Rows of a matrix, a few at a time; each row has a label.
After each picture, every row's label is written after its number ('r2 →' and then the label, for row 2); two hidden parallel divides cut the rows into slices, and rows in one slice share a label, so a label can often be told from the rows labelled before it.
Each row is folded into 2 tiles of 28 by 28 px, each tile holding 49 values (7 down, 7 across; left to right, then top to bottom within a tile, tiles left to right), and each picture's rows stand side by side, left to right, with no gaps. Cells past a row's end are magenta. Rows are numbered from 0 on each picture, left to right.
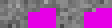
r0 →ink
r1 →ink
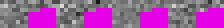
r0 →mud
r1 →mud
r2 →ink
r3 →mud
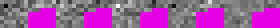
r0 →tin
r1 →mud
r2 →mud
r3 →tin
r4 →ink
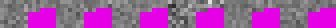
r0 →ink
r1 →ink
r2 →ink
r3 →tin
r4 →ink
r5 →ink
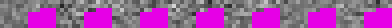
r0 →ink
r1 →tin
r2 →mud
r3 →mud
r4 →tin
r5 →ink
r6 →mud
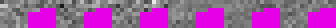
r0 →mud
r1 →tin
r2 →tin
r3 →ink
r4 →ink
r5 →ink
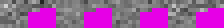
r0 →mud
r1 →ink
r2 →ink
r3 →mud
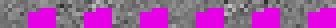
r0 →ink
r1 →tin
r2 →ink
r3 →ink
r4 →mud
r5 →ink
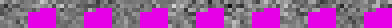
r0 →tin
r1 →mud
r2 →ink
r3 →mud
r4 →tin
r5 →mud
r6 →tin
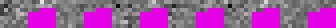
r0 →tin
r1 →ink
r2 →tin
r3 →tin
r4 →tin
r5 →ink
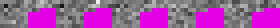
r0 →tin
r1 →tin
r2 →tin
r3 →mud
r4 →mud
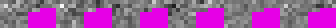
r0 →mud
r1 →mud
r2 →tin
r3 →tin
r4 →ink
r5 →mud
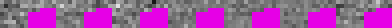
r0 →tin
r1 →mud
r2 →mud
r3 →ink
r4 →ink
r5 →ink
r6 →tin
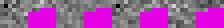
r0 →tin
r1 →ink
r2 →tin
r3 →mud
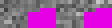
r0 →ink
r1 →tin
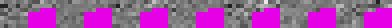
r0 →tin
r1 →ink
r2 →tin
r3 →ink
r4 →tin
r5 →ink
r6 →mud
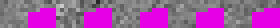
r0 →ink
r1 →mud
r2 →ink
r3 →ink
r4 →ink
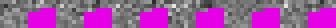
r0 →tin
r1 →mud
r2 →mud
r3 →mud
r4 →ink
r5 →mud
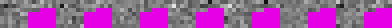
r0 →tin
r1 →tin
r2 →ink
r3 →mud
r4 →mud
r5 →ink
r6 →tin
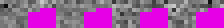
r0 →tin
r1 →ink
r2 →mud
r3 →mud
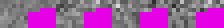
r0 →ink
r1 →tin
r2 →mud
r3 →tin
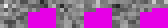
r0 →mud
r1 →tin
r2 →tin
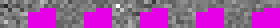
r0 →tin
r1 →ink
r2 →mud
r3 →ink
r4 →ink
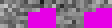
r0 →mud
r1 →tin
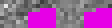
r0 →mud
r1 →ink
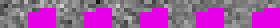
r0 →tin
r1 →mud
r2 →mud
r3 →ink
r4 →ink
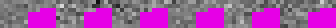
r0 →ink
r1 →mud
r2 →tin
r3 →ink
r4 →mud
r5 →tin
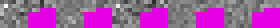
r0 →mud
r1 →ink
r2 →mud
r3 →ink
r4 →ink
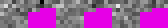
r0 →mud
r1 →mud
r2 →mud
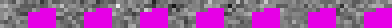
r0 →mud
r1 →mud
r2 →mud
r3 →tin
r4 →tin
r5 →ink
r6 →tin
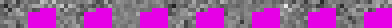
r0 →tin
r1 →mud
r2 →ink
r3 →tin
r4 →ink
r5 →mud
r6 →tin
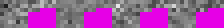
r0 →tin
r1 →ink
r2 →mud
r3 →mud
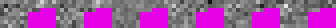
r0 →tin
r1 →tin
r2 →ink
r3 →mud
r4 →mud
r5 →mud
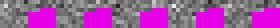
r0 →mud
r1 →tin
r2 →tin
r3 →mud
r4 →mud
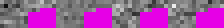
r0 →tin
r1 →ink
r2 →mud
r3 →mud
